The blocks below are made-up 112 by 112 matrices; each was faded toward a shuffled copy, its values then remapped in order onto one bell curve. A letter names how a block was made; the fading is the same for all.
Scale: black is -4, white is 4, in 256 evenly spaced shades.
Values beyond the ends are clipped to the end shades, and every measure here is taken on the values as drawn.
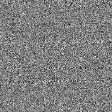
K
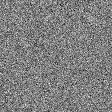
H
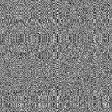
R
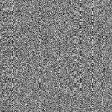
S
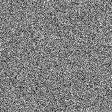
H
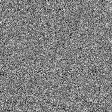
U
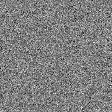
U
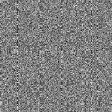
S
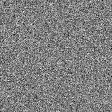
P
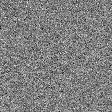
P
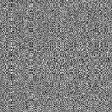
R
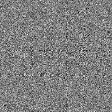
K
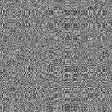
R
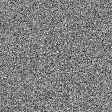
H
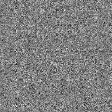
K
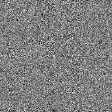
K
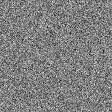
P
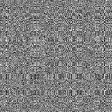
R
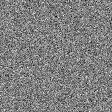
H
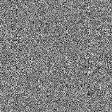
K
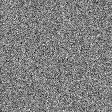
H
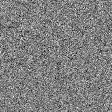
P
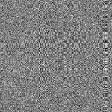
R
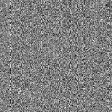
S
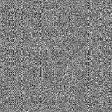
S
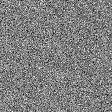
H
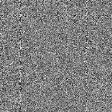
K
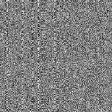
S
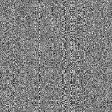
S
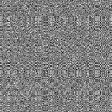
R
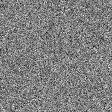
H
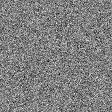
P
